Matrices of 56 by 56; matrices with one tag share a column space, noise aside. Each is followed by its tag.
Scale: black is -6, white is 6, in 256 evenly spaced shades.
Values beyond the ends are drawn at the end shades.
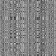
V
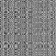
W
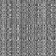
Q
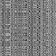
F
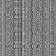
W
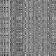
V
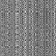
F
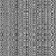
F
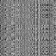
Q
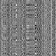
Q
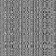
W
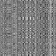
V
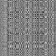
W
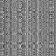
W
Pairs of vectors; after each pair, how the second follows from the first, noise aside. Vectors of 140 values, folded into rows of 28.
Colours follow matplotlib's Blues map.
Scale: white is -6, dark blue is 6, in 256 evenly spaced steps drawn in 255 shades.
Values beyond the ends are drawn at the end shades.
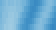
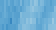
negated, shrunk.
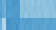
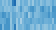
wrapped around, negated, partly zeroed.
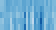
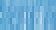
negated, shrunk.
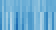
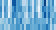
reversed, negated, scaled up.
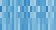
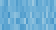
reversed, negated, shrunk.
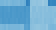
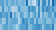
sign-scrambled.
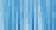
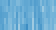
negated, shrunk.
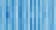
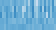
wrapped around, negated, partly zeroed.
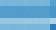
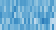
sign-scrambled.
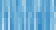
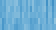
reversed, negated, shrunk.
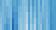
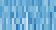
sign-scrambled.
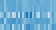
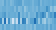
wrapped around, negated, partly zeroed.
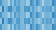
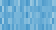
negated, shrunk.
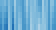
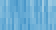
reversed, negated, shrunk.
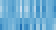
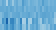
wrapped around, negated, partly zeroed.
